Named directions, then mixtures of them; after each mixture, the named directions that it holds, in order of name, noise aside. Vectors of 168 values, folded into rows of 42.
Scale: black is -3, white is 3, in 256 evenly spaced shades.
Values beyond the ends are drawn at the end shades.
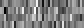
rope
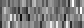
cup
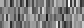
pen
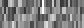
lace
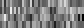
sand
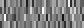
lace, pen, sand.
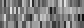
sand.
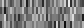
pen, rope, sand.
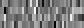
rope, sand.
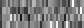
cup.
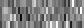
cup.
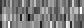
cup, sand.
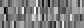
rope.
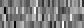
rope.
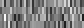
pen, sand.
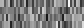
pen.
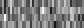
lace, sand.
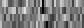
cup, lace.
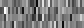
rope.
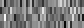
pen, sand.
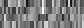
lace, pen.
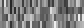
pen, sand.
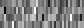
lace, rope.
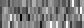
cup.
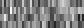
sand.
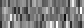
cup.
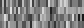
sand.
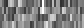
lace.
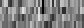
lace, rope.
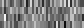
pen, rope, sand.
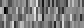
rope.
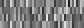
pen.
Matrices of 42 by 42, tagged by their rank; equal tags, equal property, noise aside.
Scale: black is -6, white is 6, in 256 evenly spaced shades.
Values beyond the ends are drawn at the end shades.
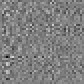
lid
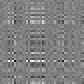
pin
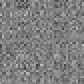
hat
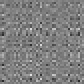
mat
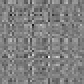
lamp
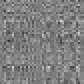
lid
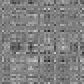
lamp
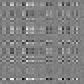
pin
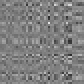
mat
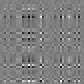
pin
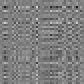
mat
